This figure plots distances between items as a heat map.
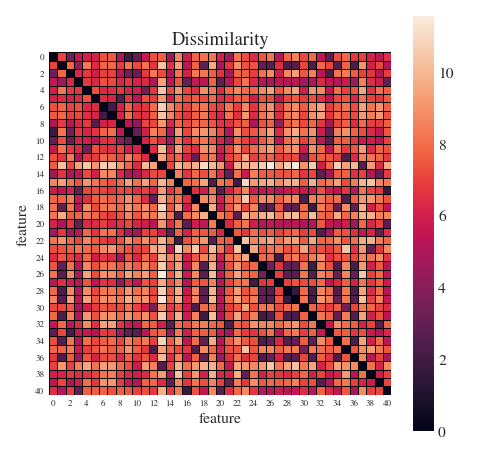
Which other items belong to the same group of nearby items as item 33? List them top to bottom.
0, 2, 9, 10
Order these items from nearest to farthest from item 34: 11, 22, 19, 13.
11, 22, 19, 13
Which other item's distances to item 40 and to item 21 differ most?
32
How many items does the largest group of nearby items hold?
9
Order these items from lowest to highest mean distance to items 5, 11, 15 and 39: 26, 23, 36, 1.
36, 1, 23, 26
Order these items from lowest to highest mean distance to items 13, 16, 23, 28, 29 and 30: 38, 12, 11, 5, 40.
40, 38, 12, 5, 11
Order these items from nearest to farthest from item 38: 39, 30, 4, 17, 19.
39, 4, 30, 17, 19
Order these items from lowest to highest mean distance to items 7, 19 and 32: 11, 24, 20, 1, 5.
5, 20, 11, 24, 1
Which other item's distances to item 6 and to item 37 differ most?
13
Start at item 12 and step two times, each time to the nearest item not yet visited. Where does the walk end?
17
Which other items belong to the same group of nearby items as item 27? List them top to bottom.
24
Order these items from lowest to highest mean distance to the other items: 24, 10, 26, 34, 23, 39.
10, 34, 39, 26, 24, 23
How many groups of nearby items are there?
12
